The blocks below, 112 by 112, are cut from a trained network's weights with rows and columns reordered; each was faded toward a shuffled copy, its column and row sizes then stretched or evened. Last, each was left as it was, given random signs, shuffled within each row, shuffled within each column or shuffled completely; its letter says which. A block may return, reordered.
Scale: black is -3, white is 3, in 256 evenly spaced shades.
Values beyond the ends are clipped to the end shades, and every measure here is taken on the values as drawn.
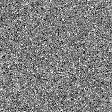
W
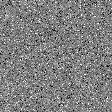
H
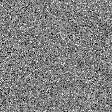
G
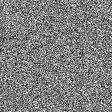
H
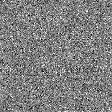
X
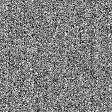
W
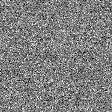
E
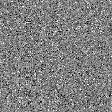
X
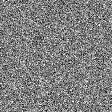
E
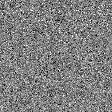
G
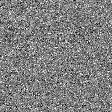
E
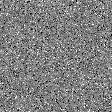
E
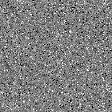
G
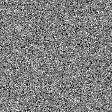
G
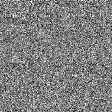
X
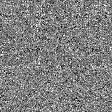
X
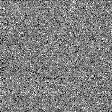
X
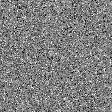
W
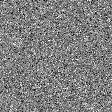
H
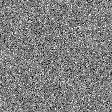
H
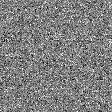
E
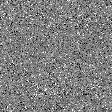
E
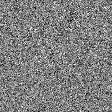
E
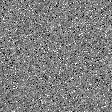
H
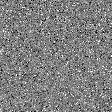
E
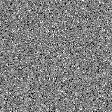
X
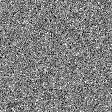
H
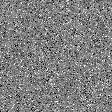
H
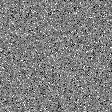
H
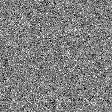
E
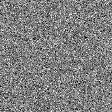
G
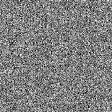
X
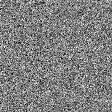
H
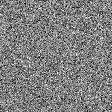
H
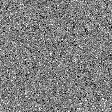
E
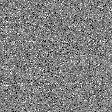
G
